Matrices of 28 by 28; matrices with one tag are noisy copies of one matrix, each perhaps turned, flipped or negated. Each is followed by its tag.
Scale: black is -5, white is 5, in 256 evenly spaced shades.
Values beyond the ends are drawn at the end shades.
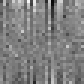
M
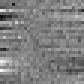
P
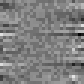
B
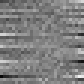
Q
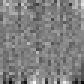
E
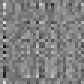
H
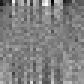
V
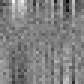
P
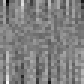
Q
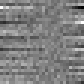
Q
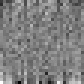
E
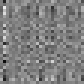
H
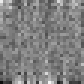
E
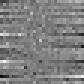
Q
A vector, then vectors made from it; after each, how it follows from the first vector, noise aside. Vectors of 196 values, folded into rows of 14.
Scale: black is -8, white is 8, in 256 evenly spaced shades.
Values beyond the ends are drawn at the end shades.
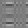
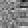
wrapped around, negated, scaled up.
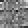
wrapped around, scaled up.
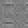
shrunk.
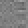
wrapped around, negated, shrunk.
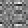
reversed, scaled up.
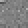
wrapped around, negated, partly zeroed.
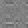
negated, shrunk.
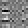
wrapped around, scaled up.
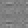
shrunk.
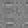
negated, shrunk.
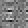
wrapped around, scaled up.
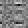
reversed, scaled up.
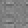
shrunk.
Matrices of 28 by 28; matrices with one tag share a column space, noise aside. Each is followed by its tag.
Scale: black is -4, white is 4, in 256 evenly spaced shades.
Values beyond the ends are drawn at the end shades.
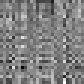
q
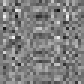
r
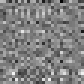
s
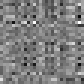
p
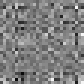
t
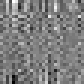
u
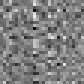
r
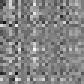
p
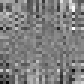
u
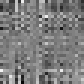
u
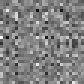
r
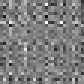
p
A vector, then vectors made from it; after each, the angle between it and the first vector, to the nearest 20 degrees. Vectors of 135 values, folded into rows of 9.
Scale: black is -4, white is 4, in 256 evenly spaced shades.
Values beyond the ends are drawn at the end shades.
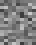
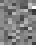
80 degrees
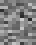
20 degrees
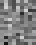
60 degrees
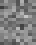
120 degrees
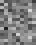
80 degrees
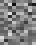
120 degrees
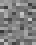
160 degrees
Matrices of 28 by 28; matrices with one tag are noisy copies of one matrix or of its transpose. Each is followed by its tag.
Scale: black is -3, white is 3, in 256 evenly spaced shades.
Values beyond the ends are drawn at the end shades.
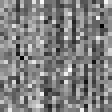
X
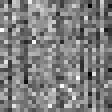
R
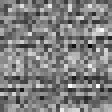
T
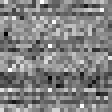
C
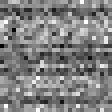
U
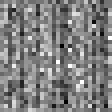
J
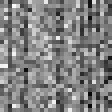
R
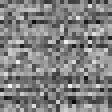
T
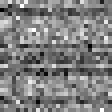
U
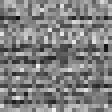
X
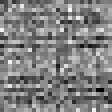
T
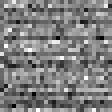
J
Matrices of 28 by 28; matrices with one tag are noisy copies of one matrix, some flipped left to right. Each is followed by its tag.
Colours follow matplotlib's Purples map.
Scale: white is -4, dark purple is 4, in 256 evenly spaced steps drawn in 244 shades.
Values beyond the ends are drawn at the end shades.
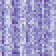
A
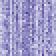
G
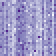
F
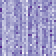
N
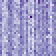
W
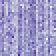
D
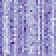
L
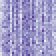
G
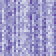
L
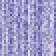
N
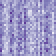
L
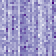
D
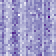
A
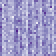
N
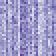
D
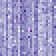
D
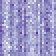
L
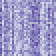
F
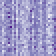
L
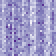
A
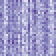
W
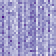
D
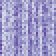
N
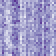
A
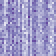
W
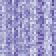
A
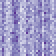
A
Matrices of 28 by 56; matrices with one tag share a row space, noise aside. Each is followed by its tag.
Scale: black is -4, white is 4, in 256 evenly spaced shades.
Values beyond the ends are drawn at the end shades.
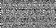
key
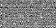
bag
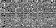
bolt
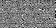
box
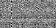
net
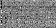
bag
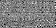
box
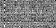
bolt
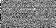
key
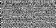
key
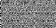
key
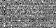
bolt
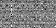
net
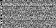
bag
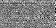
box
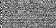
bag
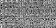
bag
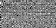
key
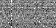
net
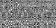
net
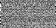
key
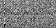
bolt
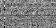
bolt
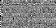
key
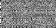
key
